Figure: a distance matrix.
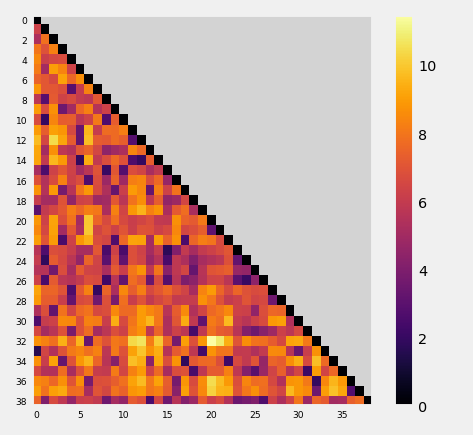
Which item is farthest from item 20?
32
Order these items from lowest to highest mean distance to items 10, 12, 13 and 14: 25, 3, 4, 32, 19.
4, 25, 3, 19, 32
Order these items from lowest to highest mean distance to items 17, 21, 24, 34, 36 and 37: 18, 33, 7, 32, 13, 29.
13, 18, 7, 32, 33, 29
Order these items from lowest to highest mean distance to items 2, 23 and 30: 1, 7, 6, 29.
29, 1, 6, 7
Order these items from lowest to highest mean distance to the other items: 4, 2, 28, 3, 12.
4, 28, 3, 2, 12
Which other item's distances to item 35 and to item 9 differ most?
22
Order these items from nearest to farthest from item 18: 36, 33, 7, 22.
7, 33, 36, 22
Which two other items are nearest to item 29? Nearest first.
2, 25
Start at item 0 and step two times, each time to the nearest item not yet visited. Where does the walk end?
19
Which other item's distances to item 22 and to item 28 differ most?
34
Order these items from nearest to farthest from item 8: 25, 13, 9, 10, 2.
10, 13, 25, 9, 2
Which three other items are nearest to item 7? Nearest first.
27, 4, 28
